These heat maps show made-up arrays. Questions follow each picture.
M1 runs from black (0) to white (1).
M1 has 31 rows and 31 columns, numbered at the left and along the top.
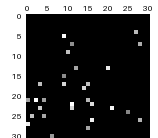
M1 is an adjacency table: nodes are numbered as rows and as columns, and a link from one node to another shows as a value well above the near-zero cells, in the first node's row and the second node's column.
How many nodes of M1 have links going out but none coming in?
10
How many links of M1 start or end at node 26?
2
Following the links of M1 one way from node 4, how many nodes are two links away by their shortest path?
1
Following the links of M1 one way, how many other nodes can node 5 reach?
2
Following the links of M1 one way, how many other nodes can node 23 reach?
10
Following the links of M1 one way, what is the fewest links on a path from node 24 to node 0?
4
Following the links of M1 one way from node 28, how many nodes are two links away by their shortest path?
1
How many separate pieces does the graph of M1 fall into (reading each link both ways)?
7
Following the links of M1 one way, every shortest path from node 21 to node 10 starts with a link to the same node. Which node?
node 15
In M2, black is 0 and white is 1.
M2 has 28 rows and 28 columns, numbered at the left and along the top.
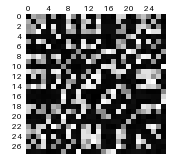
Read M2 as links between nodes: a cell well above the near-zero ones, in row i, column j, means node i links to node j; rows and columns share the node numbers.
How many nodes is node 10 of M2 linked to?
6
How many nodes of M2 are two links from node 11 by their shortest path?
8
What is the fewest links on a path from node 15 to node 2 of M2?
2
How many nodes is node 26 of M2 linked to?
12
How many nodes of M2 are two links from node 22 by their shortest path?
7
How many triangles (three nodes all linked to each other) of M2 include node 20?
8
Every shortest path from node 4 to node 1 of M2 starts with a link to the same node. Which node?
node 6
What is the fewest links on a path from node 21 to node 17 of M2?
2
